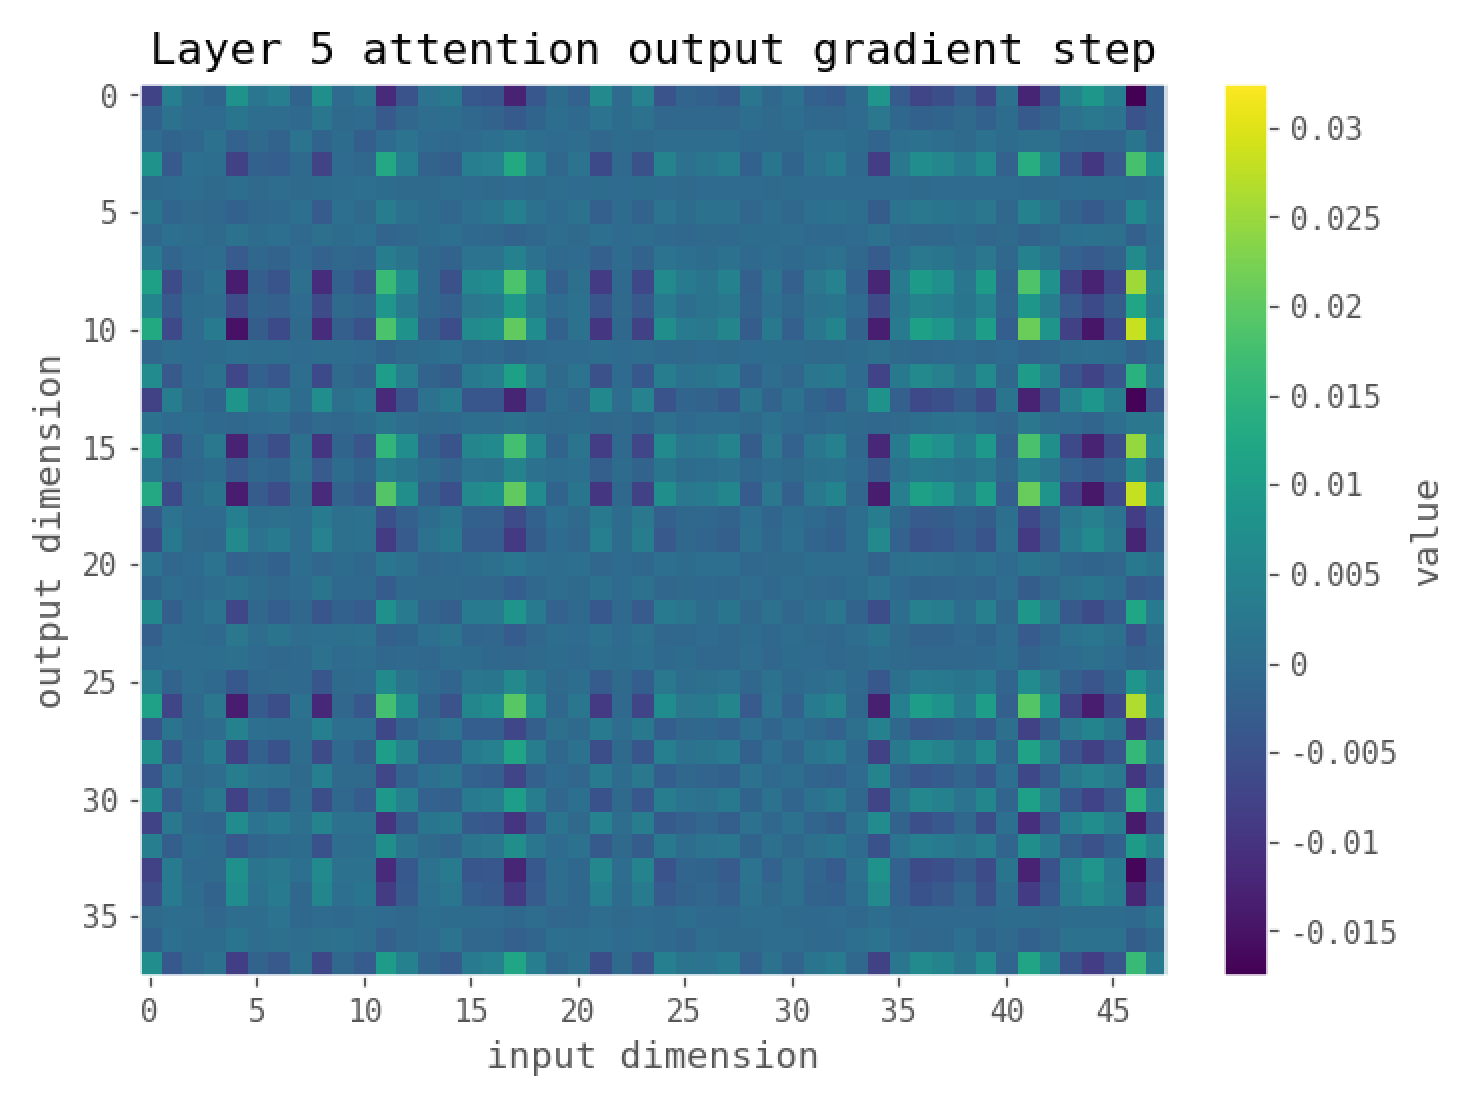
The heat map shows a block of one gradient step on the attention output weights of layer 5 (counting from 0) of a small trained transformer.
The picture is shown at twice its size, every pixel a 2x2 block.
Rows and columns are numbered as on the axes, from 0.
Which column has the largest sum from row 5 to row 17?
46
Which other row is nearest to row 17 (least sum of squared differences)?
10
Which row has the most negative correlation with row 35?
2
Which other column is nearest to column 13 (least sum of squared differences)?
30
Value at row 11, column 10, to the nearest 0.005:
0
